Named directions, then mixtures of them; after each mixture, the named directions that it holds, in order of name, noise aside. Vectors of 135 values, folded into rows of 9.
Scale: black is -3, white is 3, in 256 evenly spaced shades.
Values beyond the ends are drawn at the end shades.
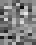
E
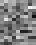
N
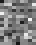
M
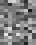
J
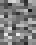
J.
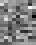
N.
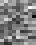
N.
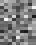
E, N.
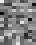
M.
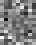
E, M.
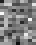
M.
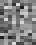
E.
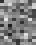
M, N.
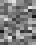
J, N.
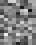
E, J.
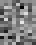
E.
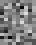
E.
